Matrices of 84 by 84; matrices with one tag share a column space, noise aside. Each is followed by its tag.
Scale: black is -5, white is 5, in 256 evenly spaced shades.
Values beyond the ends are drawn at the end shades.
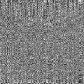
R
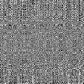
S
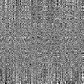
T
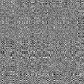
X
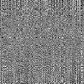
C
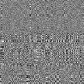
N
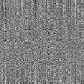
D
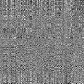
C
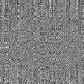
D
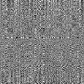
C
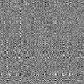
X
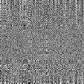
S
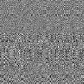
N
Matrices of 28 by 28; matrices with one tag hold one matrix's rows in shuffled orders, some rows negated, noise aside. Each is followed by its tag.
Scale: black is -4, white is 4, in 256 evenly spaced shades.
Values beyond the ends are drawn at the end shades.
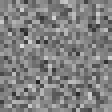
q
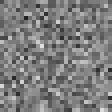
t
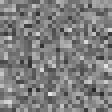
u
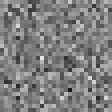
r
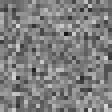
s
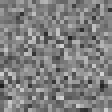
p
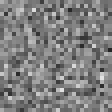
p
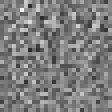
q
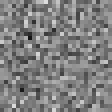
q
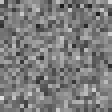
t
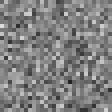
p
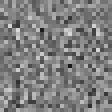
r
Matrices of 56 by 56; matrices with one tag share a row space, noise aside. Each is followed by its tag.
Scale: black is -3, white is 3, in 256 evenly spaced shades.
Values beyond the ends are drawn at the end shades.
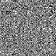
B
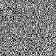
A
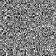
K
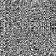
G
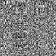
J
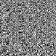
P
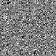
P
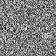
K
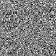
B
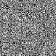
P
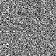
P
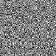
A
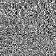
A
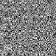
A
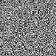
A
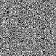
P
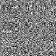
B
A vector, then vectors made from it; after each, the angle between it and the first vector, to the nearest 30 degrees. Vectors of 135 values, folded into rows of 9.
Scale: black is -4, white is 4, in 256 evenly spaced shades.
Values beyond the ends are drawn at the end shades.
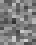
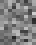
150 degrees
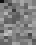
90 degrees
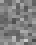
30 degrees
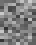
90 degrees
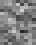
120 degrees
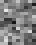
60 degrees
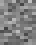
120 degrees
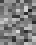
150 degrees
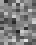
30 degrees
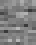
90 degrees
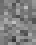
150 degrees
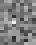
150 degrees
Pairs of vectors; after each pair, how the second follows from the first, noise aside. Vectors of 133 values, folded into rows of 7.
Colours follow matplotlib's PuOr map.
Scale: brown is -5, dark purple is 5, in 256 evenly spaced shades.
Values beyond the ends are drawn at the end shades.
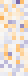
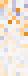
wrapped around, negated, partly zeroed.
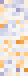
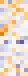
negated.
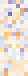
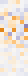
wrapped around, negated, partly zeroed.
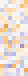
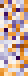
reversed, scaled up.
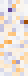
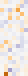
wrapped around, negated, partly zeroed.
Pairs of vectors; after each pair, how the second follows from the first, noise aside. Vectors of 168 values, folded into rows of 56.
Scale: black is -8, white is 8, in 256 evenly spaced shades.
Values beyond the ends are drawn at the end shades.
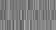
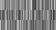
reversed, scaled up.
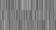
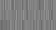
wrapped around, negated, shrunk.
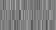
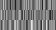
negated, scaled up.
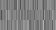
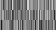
reversed, scaled up.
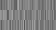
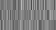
reversed.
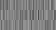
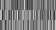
reversed, negated, scaled up.
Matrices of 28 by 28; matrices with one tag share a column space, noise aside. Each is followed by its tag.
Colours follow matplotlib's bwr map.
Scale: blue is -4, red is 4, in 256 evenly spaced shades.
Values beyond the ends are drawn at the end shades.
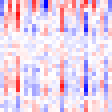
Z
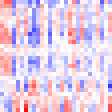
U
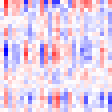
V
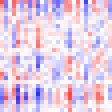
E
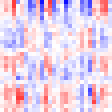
E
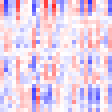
E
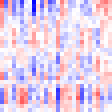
E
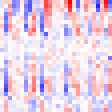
Z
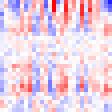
Z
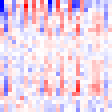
Z
